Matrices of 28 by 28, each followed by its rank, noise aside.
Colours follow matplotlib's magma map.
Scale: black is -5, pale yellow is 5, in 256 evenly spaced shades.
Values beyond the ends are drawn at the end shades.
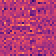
five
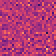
five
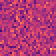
eight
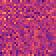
eight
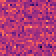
six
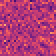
eight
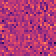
seven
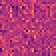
six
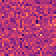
seven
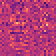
five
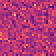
eight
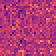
eight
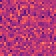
six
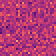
eight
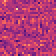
seven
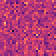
seven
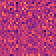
seven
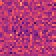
seven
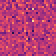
six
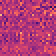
five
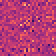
five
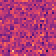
six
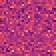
seven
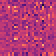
five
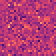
eight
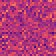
eight
